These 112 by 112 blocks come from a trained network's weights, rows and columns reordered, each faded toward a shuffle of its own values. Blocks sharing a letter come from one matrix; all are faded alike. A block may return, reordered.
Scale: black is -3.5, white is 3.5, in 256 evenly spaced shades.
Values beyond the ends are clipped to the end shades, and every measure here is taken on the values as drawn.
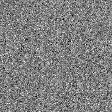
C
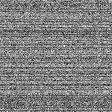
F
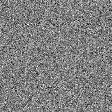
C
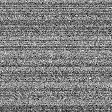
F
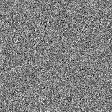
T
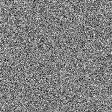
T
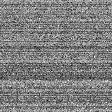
F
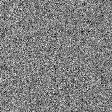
C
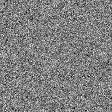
T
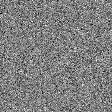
C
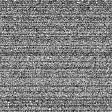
F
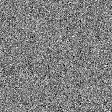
C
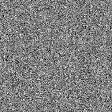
C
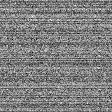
F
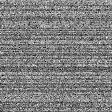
F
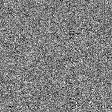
C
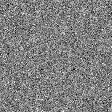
C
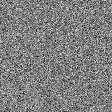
T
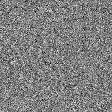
T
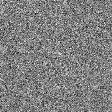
T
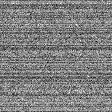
F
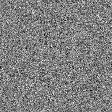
T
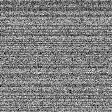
F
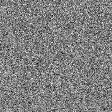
T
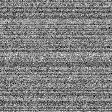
F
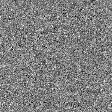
C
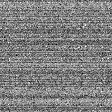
F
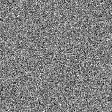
T
